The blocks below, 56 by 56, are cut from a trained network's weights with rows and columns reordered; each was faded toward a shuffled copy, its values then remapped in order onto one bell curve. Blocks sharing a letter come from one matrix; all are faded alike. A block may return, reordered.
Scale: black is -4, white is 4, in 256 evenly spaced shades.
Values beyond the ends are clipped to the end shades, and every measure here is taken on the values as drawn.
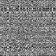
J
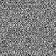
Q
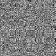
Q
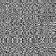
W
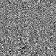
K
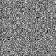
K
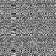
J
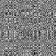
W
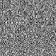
K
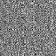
K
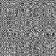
W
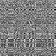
J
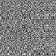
W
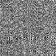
K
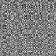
W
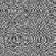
W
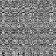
J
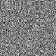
Q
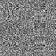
Q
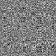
Q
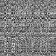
J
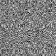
Q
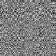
W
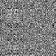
Q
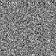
K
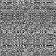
J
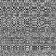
J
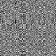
W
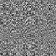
W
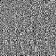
K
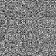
Q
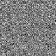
Q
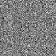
Q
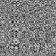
W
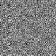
Q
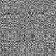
W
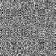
Q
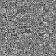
Q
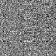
K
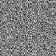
Q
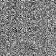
K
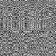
W
